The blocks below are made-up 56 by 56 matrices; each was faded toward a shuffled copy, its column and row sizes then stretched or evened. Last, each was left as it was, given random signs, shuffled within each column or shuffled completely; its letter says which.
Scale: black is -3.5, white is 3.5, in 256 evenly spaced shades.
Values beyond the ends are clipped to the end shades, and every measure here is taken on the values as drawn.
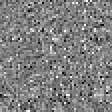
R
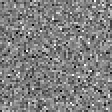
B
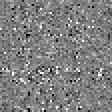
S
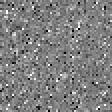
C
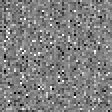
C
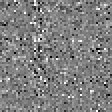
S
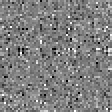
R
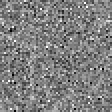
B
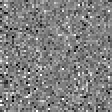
C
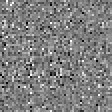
R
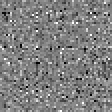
R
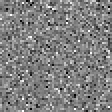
C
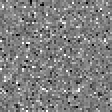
B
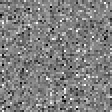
C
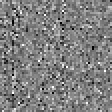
C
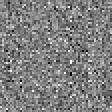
R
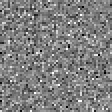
B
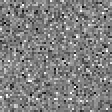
B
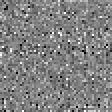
S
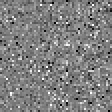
C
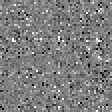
S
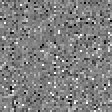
C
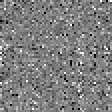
S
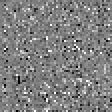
S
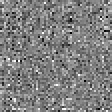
R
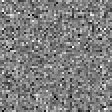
S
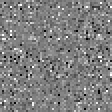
S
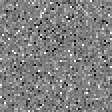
B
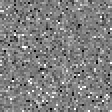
B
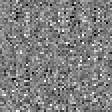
R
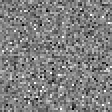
B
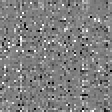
R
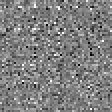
R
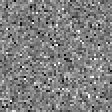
B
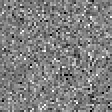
C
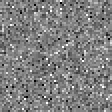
B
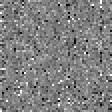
C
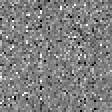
C
